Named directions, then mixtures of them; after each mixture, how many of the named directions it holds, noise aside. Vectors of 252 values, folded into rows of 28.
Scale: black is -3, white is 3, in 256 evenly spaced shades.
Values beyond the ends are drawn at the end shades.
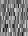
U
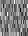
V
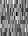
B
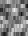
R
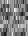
three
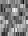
one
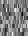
four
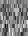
three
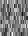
four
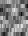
one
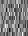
one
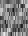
two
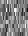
three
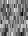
four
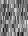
two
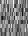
one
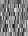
one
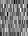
one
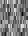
four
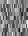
four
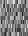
two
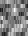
one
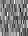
one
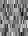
four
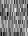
three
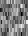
two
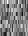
two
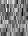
three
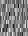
one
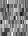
three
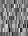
two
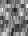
one
